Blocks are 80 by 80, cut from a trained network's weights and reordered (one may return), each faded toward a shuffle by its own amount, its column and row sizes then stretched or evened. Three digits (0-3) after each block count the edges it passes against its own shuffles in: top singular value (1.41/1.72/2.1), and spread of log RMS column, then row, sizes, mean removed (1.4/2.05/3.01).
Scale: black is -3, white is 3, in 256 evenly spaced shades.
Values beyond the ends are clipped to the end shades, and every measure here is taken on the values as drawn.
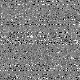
0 0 3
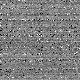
1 1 2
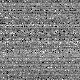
2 0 2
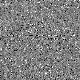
0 0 1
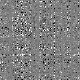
0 3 2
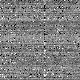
2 1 1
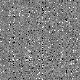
0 2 1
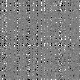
2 3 2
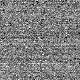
1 1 1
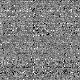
0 1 2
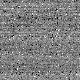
1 1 1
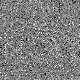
0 1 1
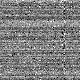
3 1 0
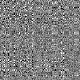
3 2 2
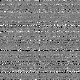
2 1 3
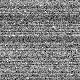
3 0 0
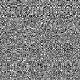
3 0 2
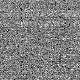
0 1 0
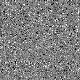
0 0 1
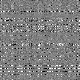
2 0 3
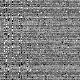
3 2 0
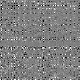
2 2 3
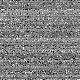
2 0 2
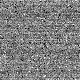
1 0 0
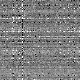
3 2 2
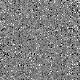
0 2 1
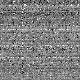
2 1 2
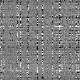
3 3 1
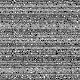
3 0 1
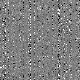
0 3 0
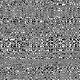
3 0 3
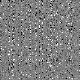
0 3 1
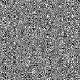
2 2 0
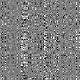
3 3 2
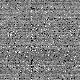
1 1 1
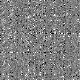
0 2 1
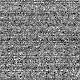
2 1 1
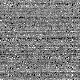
2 0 2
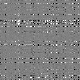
2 2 3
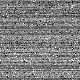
3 0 1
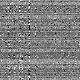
3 2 0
